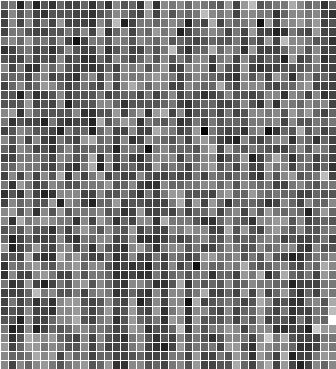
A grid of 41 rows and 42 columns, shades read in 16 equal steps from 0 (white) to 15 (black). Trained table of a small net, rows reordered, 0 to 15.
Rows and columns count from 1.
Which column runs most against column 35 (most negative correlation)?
40
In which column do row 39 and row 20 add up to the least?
41
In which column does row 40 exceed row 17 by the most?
27
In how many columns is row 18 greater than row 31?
16
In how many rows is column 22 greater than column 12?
10
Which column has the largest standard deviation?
42
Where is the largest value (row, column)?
15, 26
